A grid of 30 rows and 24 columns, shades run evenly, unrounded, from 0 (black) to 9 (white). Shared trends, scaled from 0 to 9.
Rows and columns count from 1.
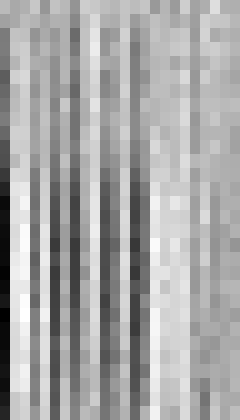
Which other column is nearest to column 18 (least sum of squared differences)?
17
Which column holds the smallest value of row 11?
1
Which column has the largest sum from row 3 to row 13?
10
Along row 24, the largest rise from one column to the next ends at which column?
2
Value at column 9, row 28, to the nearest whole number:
6
